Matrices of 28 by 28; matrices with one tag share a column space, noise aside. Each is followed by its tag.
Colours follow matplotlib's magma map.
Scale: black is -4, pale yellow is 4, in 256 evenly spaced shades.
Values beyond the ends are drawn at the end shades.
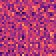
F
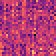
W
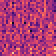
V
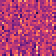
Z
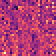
W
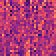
W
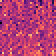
W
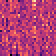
Z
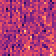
V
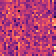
Z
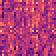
V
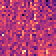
W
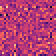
F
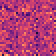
F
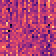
V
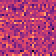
F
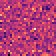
F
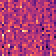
V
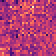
W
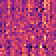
V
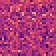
F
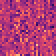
Z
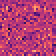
F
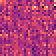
W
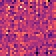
W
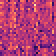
V
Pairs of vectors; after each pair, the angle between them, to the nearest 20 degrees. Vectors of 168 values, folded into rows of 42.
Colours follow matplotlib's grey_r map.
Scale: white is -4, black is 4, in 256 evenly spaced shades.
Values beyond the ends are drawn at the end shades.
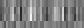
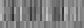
160 degrees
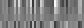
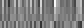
40 degrees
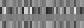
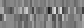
60 degrees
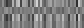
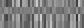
20 degrees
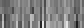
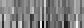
160 degrees
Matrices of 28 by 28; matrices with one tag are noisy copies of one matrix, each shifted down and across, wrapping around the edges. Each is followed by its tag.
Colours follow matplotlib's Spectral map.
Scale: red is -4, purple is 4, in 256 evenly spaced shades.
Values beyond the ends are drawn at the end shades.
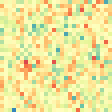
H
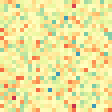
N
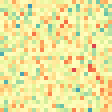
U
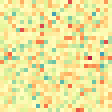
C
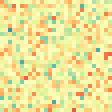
C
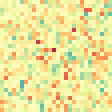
U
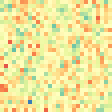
U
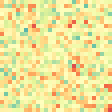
N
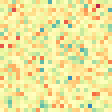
C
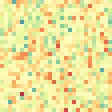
H
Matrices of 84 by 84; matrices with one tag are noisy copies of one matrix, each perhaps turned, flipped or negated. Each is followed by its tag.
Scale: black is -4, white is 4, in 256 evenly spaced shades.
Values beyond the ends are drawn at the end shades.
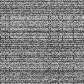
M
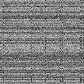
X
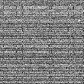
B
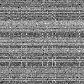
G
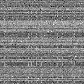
G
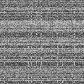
G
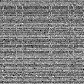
B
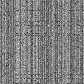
M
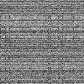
M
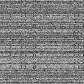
M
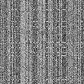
G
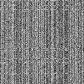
M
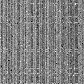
B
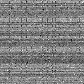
G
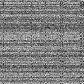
X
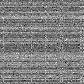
X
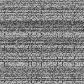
G
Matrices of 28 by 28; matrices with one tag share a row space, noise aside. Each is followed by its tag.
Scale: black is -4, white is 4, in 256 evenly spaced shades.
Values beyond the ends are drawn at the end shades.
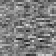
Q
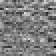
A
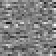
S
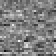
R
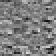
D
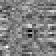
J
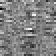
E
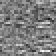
Q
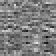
D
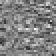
Q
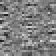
J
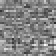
A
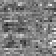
S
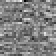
A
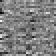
E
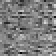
S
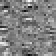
J
